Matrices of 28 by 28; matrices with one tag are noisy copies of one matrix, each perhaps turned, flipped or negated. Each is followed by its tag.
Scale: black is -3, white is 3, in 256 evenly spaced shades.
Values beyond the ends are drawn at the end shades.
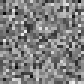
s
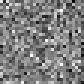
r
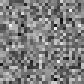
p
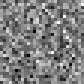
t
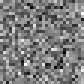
p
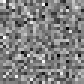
p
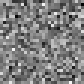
s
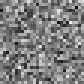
p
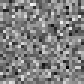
s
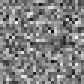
t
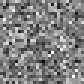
t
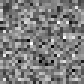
p
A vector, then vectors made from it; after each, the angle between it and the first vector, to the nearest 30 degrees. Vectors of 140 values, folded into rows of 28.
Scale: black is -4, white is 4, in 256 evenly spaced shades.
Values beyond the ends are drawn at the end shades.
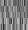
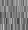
150 degrees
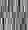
60 degrees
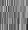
120 degrees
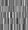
120 degrees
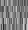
30 degrees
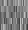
150 degrees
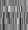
60 degrees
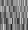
150 degrees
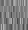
150 degrees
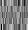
60 degrees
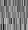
30 degrees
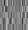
60 degrees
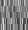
150 degrees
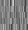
120 degrees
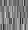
30 degrees
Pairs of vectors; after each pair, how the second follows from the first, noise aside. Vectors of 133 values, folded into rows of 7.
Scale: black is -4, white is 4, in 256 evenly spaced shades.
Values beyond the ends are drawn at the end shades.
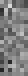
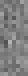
wrapped around, shrunk.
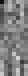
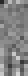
partly zeroed.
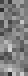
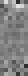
reversed, partly zeroed.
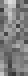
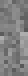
wrapped around, shrunk.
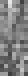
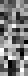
wrapped around, negated, scaled up.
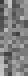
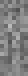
wrapped around, shrunk.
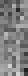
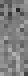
partly zeroed.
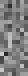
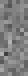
shrunk.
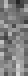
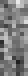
negated.
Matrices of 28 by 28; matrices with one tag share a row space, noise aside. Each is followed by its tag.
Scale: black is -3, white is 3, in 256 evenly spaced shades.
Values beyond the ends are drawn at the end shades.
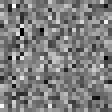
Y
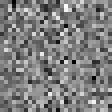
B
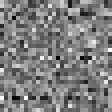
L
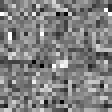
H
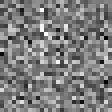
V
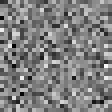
Y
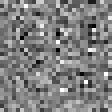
L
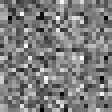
V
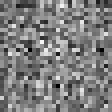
V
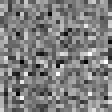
L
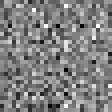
B
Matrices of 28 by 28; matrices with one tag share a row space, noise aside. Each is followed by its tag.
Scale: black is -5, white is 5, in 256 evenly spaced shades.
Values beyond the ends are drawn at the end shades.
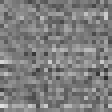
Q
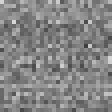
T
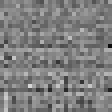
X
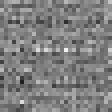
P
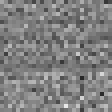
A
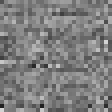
Q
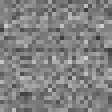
T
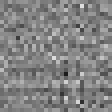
A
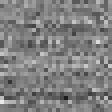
Q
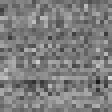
Q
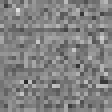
A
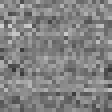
P
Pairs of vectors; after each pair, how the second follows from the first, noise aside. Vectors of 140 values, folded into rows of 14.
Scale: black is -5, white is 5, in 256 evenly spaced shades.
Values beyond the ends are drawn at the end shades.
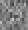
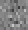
wrapped around, partly zeroed.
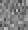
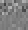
wrapped around, partly zeroed.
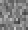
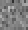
reversed, negated, partly zeroed.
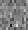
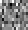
reversed, negated, scaled up.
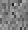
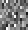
reversed, negated, scaled up.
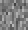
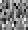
reversed, negated, scaled up.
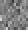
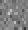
wrapped around, negated, partly zeroed.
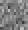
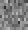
reversed.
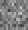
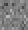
reversed, partly zeroed.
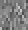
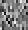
reversed, negated, scaled up.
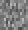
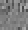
wrapped around, negated, partly zeroed.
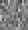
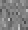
reversed, partly zeroed.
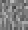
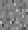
reversed, partly zeroed.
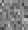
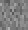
wrapped around, negated, shrunk.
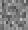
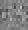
reversed, negated, partly zeroed.
